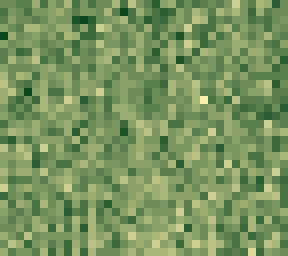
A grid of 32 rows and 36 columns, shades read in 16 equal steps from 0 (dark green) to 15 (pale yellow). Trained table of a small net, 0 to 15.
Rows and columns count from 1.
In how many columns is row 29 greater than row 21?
15
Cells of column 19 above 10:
1
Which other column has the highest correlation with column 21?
27
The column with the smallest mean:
36
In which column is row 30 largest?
17
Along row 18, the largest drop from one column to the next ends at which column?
11
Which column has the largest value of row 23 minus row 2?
16
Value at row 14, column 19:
5
